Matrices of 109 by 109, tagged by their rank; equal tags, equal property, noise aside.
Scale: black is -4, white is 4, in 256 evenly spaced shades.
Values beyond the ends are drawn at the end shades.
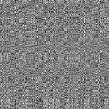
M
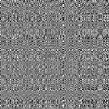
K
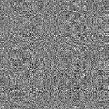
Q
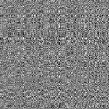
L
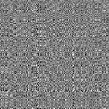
K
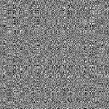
L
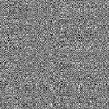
M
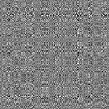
L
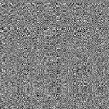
Q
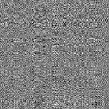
Q
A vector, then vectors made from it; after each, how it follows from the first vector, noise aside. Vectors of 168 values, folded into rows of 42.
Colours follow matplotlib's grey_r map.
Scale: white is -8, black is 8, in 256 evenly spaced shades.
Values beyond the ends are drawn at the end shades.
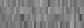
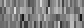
scaled up.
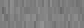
reversed, shrunk.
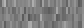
wrapped around, negated.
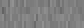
reversed, shrunk.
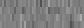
negated, partly zeroed.
